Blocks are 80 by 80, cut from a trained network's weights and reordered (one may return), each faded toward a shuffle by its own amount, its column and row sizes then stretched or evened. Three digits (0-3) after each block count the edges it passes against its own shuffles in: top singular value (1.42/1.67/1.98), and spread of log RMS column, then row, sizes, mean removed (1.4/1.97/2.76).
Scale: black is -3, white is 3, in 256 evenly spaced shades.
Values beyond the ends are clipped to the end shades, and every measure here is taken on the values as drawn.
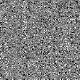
0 2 2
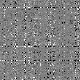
3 3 2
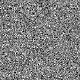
1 1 1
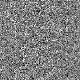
1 2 0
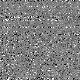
0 1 3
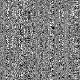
2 3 0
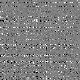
1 2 3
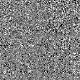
0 2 2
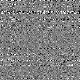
1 2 3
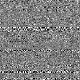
3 1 3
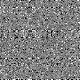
3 1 2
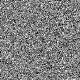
0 1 0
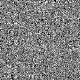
2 1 1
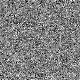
0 0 1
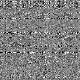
2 1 3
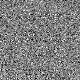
0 0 2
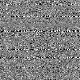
2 0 3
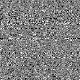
0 1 3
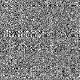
2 1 2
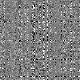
1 3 2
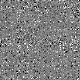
0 2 2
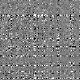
3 3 3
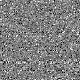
2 0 1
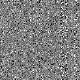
0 3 1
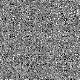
0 1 2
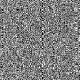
3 2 0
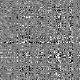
2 3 3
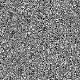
0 2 0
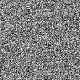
3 0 0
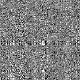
2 2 2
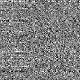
3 1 2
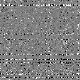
3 2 3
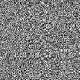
3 1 1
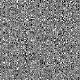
2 3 1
